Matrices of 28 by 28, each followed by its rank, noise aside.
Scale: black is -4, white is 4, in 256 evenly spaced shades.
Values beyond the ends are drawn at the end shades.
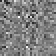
seven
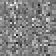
six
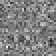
seven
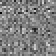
five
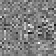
five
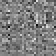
five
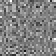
five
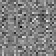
six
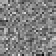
eight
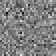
six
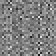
four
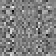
four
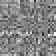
five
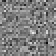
six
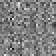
seven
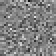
eight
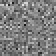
eight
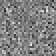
eight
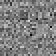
six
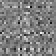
four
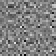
five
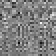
four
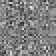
five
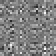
four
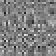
four
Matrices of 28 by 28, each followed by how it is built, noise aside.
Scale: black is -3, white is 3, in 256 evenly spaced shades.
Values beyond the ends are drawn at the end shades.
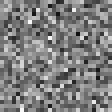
noise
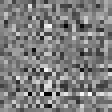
low rank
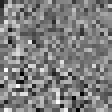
lower triangular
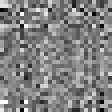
low rank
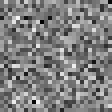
noise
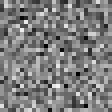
noise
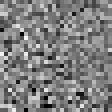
lower triangular
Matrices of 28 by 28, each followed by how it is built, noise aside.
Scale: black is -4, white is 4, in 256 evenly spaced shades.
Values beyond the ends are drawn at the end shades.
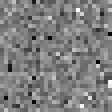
sparse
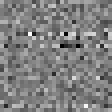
uneven rows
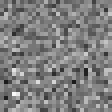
low rank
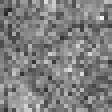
smooth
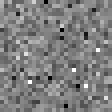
sparse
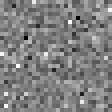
sparse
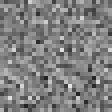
repeating columns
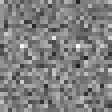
repeating columns
